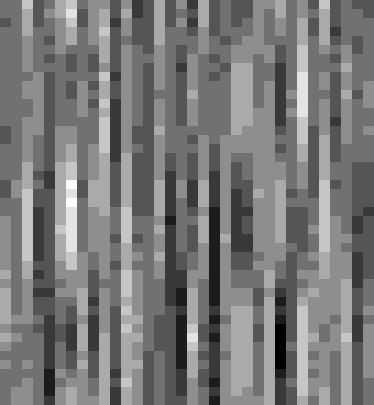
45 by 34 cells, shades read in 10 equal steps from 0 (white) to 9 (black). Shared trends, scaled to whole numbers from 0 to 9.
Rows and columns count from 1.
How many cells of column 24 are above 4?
21
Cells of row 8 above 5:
7
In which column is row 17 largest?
11
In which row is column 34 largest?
24
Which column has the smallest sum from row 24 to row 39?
12
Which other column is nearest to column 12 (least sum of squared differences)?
25
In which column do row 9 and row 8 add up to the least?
28
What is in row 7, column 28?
2
